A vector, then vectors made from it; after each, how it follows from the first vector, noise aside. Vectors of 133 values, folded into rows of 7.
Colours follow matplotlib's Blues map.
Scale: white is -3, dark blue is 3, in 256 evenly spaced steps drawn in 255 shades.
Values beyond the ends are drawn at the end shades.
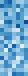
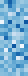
partly zeroed.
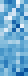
reversed, partly zeroed.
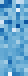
partly zeroed.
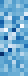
reversed, partly zeroed.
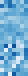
partly zeroed.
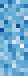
partly zeroed.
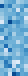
partly zeroed.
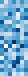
negated.
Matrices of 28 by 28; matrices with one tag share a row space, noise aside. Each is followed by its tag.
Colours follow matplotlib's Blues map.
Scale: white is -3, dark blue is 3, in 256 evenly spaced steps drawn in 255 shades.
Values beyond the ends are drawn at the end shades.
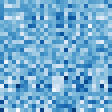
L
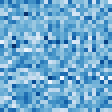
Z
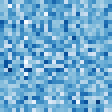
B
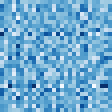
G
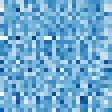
G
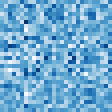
B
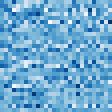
Z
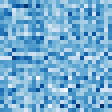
Z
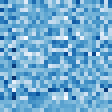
Z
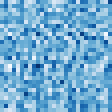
B
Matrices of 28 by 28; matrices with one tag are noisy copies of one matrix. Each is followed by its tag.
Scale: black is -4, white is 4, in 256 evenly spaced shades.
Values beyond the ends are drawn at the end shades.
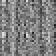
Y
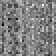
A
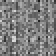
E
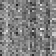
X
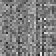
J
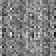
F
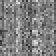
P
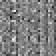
E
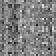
A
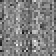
P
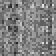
A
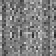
F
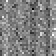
X
